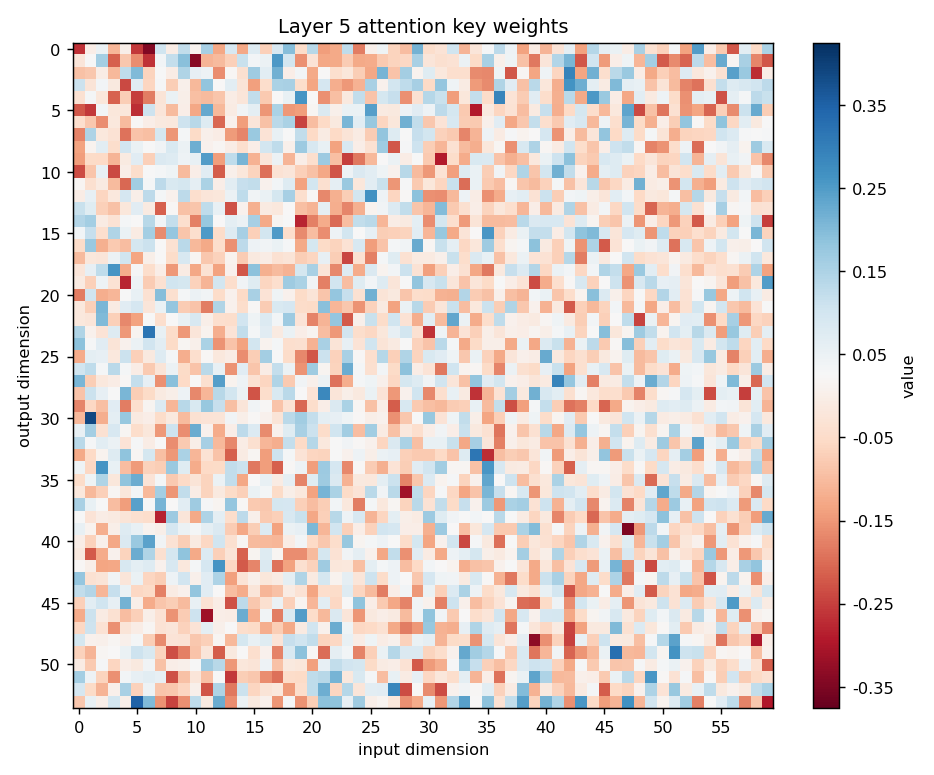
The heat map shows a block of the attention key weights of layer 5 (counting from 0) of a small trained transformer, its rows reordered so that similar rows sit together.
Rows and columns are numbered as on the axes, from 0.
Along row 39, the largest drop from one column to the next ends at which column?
47
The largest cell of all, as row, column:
30, 1
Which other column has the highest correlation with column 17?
42
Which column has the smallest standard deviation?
26
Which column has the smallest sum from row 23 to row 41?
57
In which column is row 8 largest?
10
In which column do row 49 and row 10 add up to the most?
46
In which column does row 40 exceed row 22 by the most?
23
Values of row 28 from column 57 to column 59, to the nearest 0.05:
-0.25 0.05 -0.1
